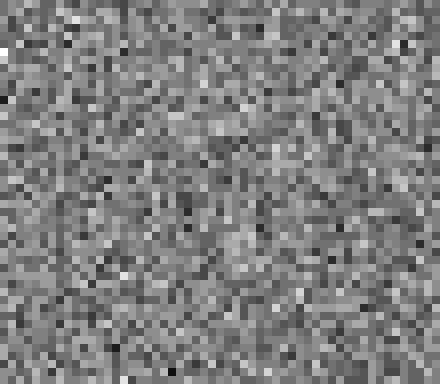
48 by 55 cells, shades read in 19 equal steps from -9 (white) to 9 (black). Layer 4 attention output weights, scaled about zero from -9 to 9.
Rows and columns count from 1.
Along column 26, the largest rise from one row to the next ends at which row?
21
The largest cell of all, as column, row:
22, 47
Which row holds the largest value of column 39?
6
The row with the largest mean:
25
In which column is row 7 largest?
16
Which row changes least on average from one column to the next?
10
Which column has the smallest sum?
35
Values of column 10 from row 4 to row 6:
5 1 -3
